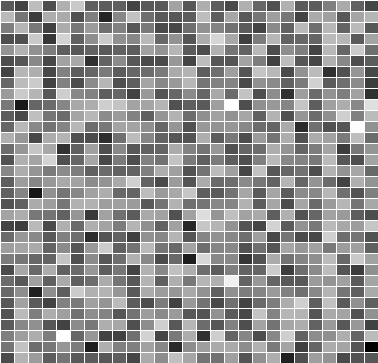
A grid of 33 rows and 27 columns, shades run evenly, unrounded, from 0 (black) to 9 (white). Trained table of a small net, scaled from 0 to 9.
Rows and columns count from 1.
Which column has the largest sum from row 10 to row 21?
24
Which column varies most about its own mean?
27
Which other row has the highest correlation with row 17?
12
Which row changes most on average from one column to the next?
31
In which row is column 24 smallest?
7
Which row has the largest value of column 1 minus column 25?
2
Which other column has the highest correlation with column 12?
19
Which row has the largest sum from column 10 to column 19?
20
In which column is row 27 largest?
6
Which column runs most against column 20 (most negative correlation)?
21
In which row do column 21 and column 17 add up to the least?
9
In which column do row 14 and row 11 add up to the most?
3
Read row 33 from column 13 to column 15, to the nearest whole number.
7 6 4
